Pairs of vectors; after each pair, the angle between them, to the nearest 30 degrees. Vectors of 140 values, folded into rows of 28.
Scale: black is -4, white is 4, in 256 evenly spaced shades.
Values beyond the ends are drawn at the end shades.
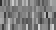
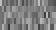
150 degrees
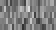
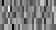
90 degrees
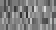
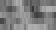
90 degrees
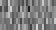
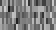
120 degrees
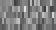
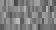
30 degrees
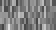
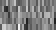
60 degrees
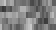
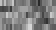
30 degrees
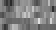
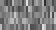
90 degrees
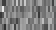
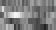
60 degrees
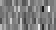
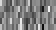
30 degrees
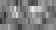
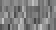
120 degrees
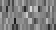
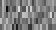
60 degrees
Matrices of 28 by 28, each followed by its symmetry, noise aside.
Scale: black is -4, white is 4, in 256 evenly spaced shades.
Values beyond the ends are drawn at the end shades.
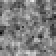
antisymmetric.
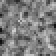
no symmetry.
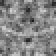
mirrored left to right.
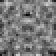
mirrored left to right.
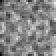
mirrored top to bottom.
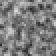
no symmetry.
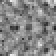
mirrored top to bottom.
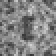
mirrored top to bottom.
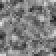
same after a half turn.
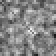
symmetric.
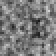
mirrored top to bottom.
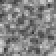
symmetric.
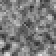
no symmetry.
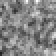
no symmetry.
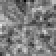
antisymmetric.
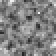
symmetric across the other diagonal.
